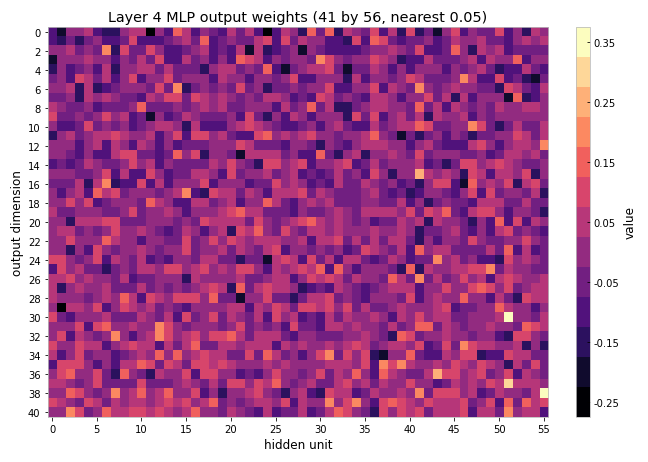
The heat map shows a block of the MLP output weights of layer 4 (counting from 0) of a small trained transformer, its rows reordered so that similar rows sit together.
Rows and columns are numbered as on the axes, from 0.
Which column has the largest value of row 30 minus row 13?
51
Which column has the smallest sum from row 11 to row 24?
46
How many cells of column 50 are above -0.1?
33
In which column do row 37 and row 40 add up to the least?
36
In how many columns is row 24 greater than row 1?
22
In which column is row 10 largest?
47
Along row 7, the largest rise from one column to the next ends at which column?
52
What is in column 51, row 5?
-0.1
